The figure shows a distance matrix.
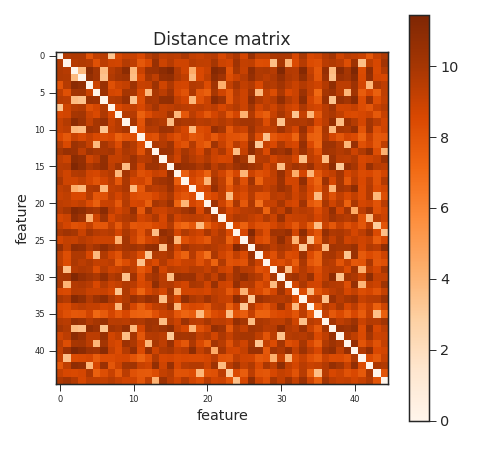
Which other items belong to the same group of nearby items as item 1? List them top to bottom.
29, 31, 41
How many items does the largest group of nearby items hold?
6
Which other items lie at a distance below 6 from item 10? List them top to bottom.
2, 3, 6, 18, 37
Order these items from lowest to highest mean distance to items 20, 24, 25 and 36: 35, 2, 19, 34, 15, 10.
34, 35, 19, 10, 2, 15
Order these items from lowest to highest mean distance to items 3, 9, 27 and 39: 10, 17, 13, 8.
10, 17, 8, 13
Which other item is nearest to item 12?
27
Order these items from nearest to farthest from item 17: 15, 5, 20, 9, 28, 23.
20, 23, 5, 28, 9, 15
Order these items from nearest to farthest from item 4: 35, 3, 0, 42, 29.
42, 0, 35, 29, 3
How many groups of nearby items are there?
13
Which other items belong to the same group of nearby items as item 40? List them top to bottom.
21
